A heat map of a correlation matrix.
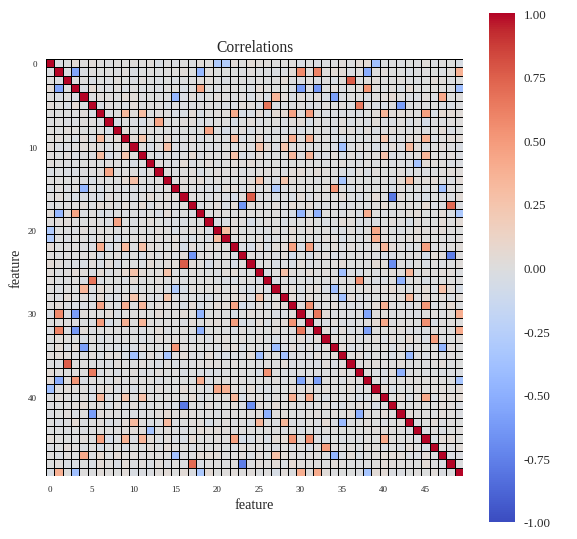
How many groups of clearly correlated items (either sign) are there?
13
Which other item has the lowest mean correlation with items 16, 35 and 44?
41
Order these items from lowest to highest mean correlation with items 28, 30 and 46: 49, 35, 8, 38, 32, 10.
38, 35, 8, 10, 49, 32
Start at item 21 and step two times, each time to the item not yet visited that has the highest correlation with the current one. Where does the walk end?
20
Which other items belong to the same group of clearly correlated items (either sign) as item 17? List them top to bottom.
23, 48
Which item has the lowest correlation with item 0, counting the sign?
39
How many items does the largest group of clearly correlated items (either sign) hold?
8
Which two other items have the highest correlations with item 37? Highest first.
5, 26
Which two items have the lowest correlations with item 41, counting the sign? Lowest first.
16, 24
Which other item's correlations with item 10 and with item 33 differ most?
46
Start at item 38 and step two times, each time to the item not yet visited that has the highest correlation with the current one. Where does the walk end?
18
